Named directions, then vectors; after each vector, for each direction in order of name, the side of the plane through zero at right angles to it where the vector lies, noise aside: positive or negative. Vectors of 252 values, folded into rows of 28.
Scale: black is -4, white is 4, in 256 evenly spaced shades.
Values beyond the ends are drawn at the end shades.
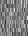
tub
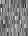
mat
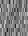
negative, negative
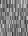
negative, positive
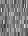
positive, positive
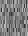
negative, negative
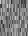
positive, negative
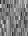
negative, positive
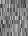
positive, negative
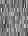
positive, positive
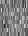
positive, positive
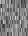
positive, negative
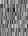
positive, negative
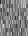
negative, positive
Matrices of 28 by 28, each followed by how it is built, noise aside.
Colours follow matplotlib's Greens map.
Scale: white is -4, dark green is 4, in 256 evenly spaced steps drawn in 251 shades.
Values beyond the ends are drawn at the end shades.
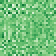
low rank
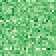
uneven rows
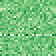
uneven rows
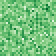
noise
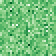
uneven columns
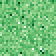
sparse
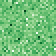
sparse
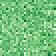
uneven columns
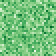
noise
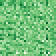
low rank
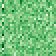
uneven columns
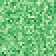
noise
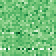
uneven rows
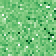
sparse
